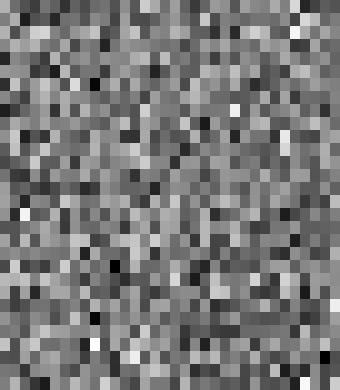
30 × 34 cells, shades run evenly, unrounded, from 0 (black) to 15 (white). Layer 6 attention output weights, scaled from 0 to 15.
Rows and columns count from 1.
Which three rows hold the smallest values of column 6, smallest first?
6, 2, 9
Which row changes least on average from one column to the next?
15
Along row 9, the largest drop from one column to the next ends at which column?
25
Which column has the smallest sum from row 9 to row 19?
31
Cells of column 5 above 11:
5
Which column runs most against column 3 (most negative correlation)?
11
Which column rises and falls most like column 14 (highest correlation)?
3
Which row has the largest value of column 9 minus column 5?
30
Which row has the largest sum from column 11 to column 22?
19
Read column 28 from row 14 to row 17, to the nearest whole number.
7 8 10 6
